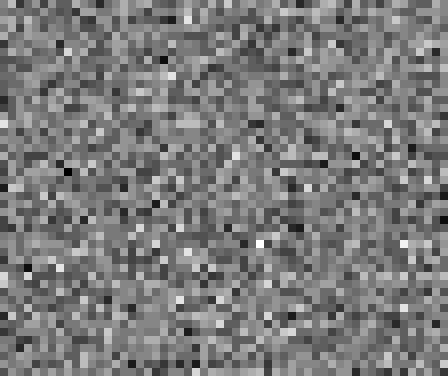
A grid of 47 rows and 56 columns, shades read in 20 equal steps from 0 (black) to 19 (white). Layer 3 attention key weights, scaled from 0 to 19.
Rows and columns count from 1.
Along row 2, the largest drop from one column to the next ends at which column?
25
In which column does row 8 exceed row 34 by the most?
26
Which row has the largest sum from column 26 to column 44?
47
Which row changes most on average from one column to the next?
1
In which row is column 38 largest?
39
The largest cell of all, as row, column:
31, 33
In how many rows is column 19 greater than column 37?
25
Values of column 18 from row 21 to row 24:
11 5 7 9
